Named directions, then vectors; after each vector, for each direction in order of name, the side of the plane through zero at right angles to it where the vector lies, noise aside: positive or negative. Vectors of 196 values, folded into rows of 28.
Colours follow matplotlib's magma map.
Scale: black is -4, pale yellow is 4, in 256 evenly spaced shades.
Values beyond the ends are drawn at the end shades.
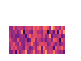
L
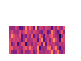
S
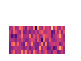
positive, negative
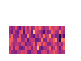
positive, positive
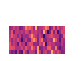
positive, positive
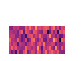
positive, positive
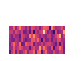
positive, negative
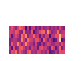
negative, negative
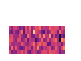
positive, positive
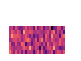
negative, positive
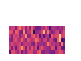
negative, negative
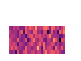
positive, positive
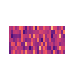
positive, negative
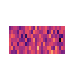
positive, positive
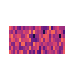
negative, positive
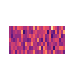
positive, negative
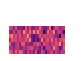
negative, positive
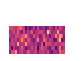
negative, negative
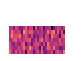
negative, positive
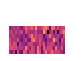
positive, positive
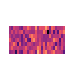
positive, positive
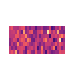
negative, negative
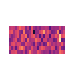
negative, negative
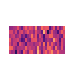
positive, positive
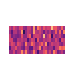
positive, negative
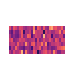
positive, negative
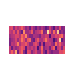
negative, negative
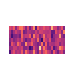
positive, negative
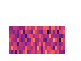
positive, positive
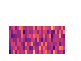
positive, negative
